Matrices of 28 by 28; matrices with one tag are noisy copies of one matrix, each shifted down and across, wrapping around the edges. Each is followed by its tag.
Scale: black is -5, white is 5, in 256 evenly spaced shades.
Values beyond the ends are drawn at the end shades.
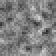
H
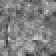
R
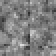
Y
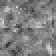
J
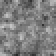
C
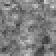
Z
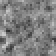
H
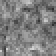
R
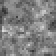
Z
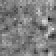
H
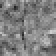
R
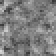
H
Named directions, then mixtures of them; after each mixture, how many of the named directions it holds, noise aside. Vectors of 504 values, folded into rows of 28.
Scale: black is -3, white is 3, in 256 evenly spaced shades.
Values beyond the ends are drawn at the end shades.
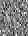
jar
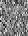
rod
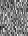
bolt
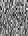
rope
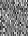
three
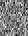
three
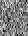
three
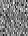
four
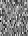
one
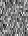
four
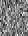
three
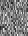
one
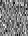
two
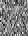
one
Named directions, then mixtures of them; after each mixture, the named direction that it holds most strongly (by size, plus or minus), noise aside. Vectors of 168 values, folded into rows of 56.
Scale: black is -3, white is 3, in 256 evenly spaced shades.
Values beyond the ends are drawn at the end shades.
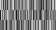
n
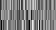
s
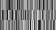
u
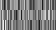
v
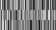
v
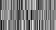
s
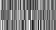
s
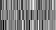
s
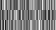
v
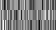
v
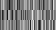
u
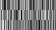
v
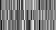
s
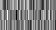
v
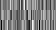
s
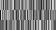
n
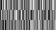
v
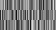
n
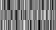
v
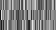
s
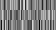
v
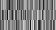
u
